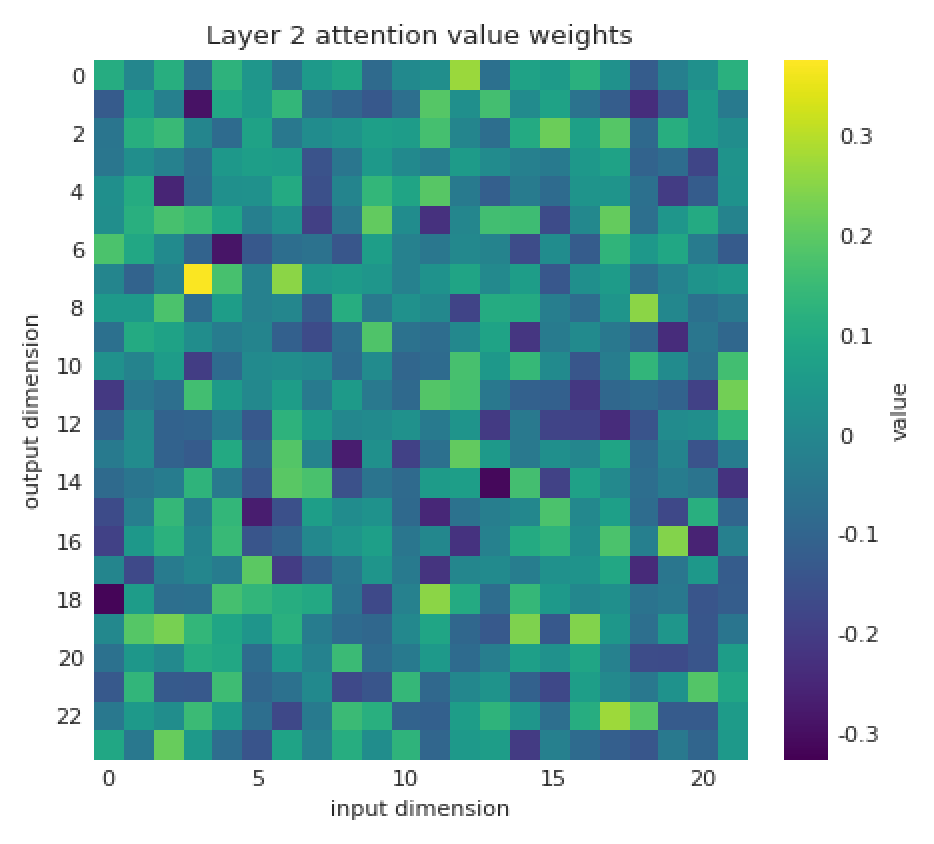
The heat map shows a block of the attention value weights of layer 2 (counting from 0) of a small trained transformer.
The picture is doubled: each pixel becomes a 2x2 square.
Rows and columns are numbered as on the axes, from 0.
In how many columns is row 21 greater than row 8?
9
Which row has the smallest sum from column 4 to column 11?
6
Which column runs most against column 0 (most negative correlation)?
4
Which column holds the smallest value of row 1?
3
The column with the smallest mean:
18
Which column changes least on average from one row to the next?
5
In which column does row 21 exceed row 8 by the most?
20
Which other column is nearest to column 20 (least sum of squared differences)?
10
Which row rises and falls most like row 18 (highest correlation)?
1
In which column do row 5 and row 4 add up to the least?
7
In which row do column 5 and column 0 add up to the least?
15
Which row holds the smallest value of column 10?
13
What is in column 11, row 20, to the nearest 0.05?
0.05
